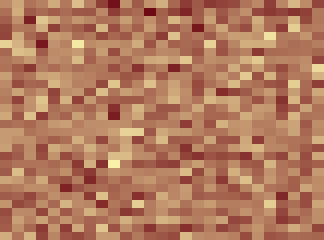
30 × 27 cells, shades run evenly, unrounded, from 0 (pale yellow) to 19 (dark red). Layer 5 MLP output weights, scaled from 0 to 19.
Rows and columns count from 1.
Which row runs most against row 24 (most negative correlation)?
16
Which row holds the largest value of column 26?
2
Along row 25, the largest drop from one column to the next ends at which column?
9
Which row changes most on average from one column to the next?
4
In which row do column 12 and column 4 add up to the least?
14
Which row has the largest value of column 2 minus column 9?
25
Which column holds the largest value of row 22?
8
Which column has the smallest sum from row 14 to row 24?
11
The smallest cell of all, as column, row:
10, 21
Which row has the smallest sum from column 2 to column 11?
17
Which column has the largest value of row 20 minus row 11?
20
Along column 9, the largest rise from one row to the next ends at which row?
26
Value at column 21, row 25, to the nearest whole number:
13
